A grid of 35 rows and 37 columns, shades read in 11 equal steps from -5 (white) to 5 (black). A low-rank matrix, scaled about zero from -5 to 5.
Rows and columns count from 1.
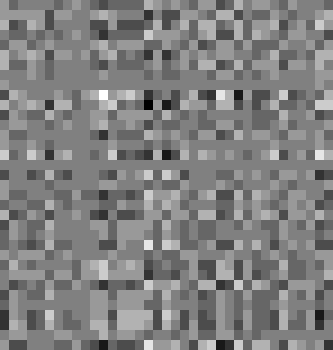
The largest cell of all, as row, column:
11, 17
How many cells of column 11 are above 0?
11
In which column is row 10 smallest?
12
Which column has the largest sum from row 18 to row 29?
36
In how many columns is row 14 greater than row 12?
14
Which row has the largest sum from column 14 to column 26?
16
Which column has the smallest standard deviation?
10
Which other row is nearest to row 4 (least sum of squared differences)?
20
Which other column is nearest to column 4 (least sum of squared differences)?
31
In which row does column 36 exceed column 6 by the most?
32
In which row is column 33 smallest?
35
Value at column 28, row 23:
-1
